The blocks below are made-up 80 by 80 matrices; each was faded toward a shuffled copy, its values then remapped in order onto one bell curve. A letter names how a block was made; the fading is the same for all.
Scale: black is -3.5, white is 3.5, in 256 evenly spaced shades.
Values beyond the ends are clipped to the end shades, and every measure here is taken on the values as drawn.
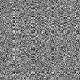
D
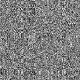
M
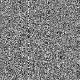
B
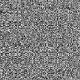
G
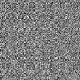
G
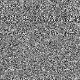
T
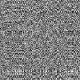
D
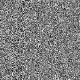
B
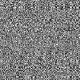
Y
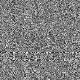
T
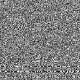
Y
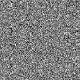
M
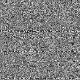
T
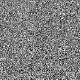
T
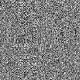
M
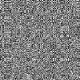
D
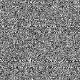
T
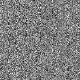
B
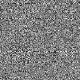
T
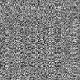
G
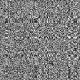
G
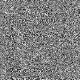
T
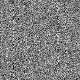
B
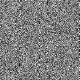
B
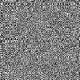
G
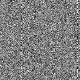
B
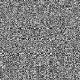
Y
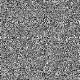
T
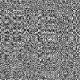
D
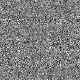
T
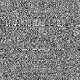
Y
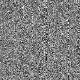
B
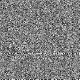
T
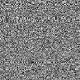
Y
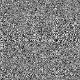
T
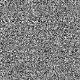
T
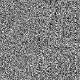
B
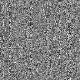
B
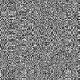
D
